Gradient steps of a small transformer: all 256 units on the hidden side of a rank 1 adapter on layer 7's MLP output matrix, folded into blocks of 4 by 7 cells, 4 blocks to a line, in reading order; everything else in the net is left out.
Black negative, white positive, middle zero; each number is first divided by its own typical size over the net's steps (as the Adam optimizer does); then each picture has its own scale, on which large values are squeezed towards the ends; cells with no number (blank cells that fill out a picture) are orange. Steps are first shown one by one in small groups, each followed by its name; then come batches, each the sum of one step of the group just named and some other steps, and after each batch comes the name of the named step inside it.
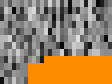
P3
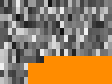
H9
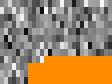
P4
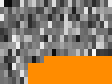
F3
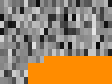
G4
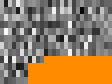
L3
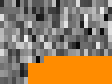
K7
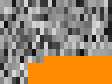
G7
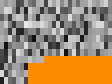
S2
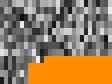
P3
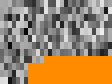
P4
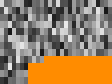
P3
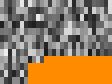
F3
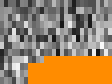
F3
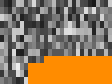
F3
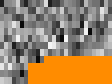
H9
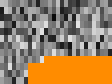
G4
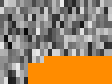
P4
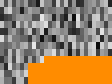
G4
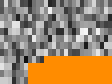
H9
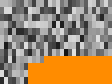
S2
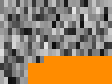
K7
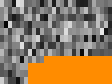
G7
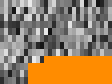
P3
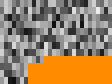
K7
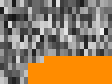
G7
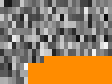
F3
